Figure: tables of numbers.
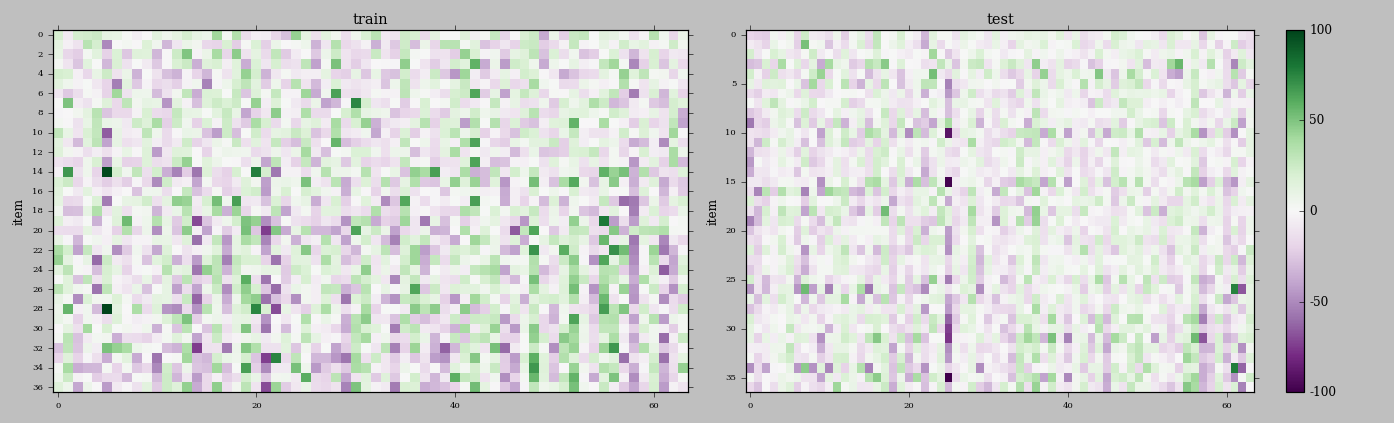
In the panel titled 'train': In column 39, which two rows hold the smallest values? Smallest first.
32, 33
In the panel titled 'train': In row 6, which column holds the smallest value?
58
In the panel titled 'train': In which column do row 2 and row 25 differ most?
19
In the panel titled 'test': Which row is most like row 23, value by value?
24
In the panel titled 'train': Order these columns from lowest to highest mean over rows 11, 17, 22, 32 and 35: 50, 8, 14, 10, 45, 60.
45, 14, 10, 50, 8, 60
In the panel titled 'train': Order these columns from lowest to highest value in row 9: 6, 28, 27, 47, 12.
47, 27, 6, 12, 28
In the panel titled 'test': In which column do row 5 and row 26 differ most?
61
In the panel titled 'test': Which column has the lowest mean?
25
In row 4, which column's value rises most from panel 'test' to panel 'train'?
19
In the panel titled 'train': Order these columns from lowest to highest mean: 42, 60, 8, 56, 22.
8, 22, 60, 56, 42
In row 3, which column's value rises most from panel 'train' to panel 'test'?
58
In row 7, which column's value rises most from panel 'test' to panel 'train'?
30
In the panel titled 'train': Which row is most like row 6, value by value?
3
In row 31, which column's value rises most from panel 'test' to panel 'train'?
25
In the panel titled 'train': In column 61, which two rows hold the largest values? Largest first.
20, 19
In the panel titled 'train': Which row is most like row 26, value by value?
23
